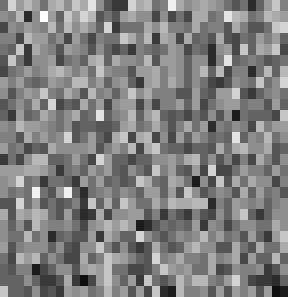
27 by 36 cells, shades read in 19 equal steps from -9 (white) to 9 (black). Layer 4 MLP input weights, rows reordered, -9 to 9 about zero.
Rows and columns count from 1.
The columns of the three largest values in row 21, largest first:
18, 19, 26
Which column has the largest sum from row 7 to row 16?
32
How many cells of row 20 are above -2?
25
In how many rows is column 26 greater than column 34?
14
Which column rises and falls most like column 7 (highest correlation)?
11
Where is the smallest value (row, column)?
2, 6
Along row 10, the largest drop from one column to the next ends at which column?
7
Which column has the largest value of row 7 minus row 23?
1
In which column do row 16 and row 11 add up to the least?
20
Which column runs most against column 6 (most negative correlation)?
23
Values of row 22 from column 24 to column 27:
0 -1 -4 0
